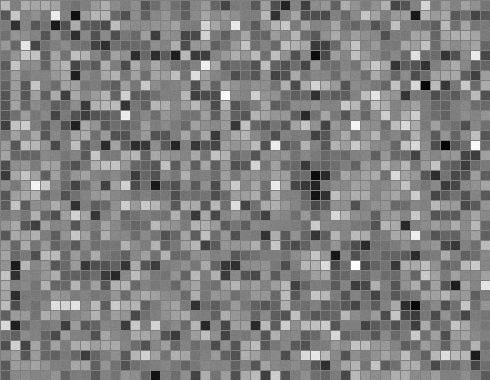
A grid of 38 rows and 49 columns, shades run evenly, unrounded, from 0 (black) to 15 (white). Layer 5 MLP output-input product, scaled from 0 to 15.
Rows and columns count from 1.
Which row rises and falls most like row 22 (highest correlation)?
24
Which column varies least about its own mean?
17
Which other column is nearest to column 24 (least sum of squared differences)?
29
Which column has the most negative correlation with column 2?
1
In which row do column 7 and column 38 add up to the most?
7
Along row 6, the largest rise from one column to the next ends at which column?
19
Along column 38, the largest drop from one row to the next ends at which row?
30
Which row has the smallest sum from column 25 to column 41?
31
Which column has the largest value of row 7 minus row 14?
22
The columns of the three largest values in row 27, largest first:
36, 33, 48
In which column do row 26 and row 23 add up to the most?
32
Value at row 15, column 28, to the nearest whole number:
14
